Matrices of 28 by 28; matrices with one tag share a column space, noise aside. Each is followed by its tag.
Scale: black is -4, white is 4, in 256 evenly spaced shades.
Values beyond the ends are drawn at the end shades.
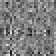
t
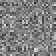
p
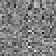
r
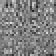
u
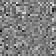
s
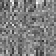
u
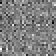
p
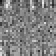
u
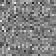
s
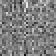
u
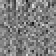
u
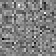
r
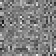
p
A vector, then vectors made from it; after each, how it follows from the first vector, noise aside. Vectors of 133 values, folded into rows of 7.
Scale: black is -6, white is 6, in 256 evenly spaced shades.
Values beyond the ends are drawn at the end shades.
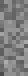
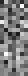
wrapped around, negated, scaled up.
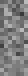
reversed, negated.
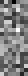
wrapped around, negated, scaled up.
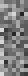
negated, scaled up.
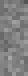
wrapped around, negated, shrunk.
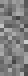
reversed.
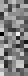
negated, scaled up.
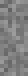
wrapped around, negated, shrunk.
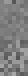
wrapped around, partly zeroed.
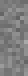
wrapped around, negated, shrunk.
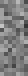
reversed.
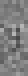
wrapped around, partly zeroed.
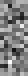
wrapped around, negated, scaled up.
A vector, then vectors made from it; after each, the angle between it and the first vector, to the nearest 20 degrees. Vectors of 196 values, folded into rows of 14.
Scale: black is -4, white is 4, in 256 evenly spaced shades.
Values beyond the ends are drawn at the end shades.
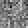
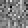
40 degrees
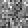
140 degrees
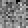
60 degrees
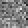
60 degrees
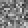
60 degrees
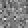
60 degrees
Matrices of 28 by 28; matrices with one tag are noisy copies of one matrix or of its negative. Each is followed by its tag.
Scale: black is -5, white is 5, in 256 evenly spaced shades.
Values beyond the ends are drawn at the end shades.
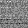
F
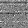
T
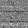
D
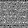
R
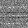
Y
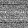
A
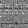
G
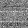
D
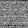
R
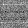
A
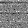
T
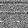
T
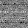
A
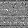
R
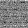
R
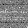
A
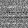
Y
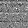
T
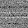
Y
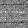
A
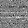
Y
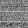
D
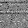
T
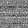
Y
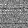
G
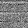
T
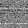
G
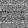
A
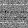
A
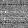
A
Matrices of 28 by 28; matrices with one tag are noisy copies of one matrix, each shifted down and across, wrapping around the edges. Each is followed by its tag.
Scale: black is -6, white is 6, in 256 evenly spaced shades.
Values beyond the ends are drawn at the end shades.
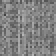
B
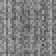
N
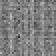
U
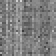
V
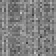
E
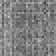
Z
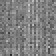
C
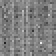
N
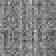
N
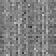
E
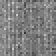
C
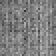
Z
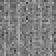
U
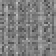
U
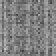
N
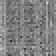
V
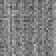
N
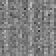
U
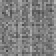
U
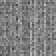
B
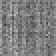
N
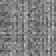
E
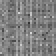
B
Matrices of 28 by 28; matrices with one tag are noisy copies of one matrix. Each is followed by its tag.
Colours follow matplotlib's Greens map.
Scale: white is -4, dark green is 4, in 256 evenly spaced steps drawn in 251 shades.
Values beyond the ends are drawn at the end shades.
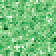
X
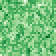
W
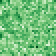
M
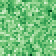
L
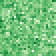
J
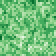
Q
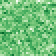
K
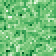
X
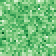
K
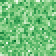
K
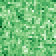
J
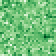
W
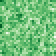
J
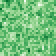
W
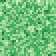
K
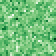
X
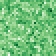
L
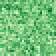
L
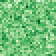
K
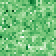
Q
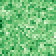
J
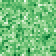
W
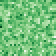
J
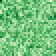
M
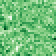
X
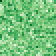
M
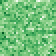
K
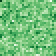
M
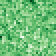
Q
